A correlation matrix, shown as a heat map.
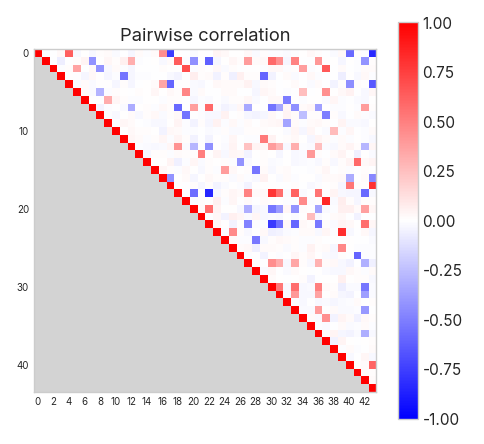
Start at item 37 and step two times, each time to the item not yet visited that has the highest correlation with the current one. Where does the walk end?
2
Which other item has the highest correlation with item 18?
30
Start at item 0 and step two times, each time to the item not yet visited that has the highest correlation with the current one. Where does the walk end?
16
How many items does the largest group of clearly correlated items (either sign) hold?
12
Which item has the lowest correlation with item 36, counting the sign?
22
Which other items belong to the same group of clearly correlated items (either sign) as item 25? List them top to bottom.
23, 39
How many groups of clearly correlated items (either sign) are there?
10
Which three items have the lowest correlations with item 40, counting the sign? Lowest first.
0, 4, 16
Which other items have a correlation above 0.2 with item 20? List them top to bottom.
7, 22, 42
